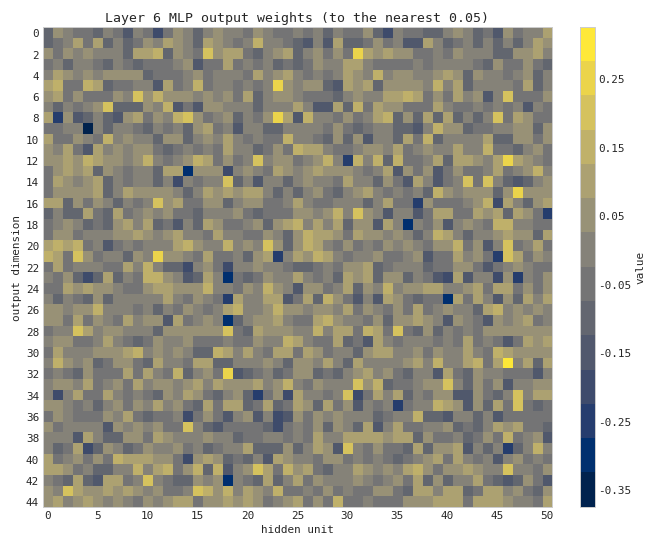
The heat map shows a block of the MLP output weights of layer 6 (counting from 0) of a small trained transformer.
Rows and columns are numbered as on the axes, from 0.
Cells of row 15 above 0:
29
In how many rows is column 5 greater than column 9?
17
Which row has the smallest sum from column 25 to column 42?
1
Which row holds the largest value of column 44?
14
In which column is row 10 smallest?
32
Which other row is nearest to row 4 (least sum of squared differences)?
33
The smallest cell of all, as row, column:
9, 4
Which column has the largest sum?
16
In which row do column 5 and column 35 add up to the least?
35
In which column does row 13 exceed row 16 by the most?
45
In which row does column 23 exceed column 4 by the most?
8
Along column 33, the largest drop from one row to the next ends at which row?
5
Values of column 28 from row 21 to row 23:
0.1 0 0
